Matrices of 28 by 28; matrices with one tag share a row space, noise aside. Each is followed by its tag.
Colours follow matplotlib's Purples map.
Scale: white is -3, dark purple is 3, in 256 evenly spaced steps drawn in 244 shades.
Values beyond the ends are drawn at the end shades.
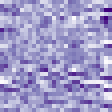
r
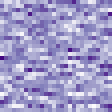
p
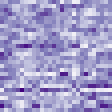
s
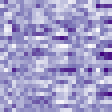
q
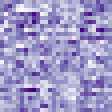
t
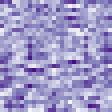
p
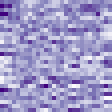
r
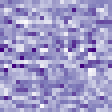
t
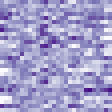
r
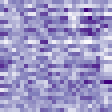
r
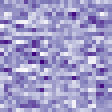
t
